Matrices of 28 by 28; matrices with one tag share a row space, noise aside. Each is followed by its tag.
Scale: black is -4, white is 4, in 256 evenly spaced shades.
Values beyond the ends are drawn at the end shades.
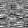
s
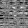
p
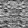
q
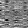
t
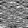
s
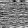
p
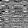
t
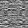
q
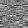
s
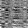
t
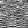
s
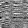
t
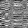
t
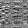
t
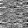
s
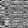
t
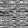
p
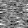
s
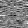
s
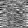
s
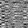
t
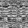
q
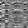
t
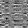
t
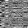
t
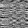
p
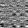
p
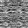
q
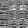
p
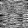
s
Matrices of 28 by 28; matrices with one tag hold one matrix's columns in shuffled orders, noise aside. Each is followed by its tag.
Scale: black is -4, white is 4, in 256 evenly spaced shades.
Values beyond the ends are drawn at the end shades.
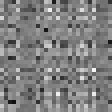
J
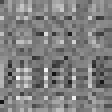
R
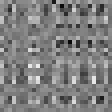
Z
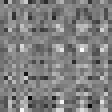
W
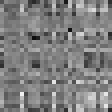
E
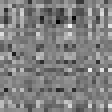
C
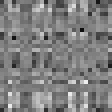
E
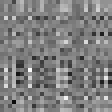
R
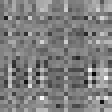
R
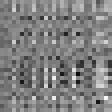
R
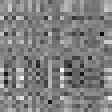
R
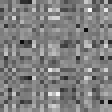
J
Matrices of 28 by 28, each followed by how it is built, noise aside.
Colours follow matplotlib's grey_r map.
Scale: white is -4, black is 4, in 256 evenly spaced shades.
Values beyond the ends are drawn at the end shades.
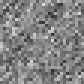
Hankel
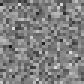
noise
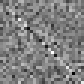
diagonal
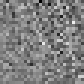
upper triangular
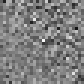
upper triangular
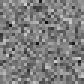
noise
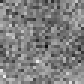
smooth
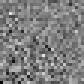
lower triangular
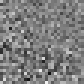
lower triangular
